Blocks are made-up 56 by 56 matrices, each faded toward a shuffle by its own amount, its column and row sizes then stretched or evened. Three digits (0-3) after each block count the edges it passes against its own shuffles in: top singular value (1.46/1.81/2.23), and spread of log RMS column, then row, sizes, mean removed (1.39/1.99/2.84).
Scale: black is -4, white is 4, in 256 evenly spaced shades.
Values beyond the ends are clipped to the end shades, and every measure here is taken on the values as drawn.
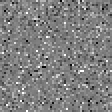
0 0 0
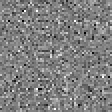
1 0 1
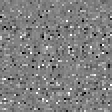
0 0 2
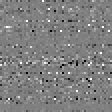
0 1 3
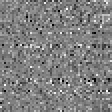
2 0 2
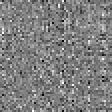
2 2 0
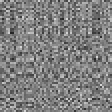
3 0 2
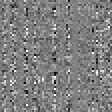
1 3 0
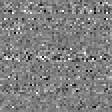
0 0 3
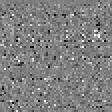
0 1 2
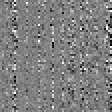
1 3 1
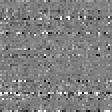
1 1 3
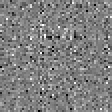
2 1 1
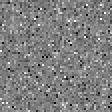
0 0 0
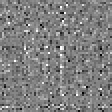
2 1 1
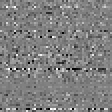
1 1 3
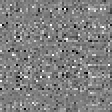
2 0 2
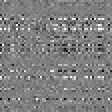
3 1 3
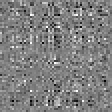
3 2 2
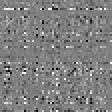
2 2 3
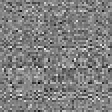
3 1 2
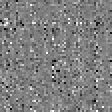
1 2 1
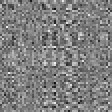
3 2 1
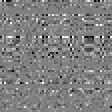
3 0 3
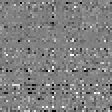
1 1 3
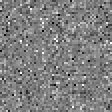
1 1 0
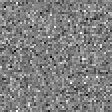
0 0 0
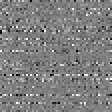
2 1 3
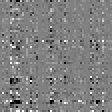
2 3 2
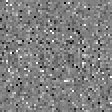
1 0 0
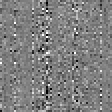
2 3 0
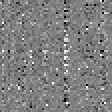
2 2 1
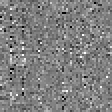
1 2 0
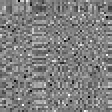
3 0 0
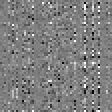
2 3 1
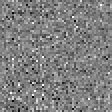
0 1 1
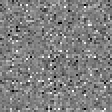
1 1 1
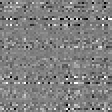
2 1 3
